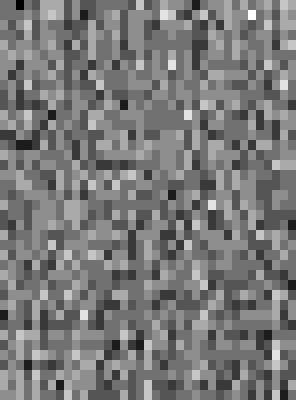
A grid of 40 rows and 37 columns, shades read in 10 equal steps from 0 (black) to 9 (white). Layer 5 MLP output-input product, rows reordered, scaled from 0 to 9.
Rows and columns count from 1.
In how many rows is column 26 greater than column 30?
16
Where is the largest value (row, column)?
2, 32
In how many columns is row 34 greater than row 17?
18
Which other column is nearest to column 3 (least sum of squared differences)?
5
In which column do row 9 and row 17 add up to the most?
36
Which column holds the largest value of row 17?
35
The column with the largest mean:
10
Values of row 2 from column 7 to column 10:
7 6 3 5
